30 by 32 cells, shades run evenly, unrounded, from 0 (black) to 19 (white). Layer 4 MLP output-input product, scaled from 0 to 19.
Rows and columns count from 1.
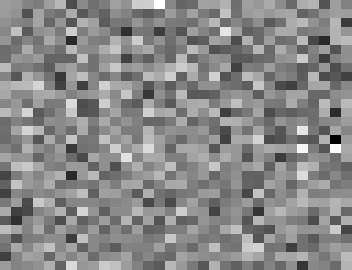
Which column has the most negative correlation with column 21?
3
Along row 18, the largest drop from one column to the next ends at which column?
13
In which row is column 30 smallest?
5
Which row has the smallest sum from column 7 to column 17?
4
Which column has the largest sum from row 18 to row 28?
28
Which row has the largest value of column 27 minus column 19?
11
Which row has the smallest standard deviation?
14
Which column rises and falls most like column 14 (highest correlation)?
19
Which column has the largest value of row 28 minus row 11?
24
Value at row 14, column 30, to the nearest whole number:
10
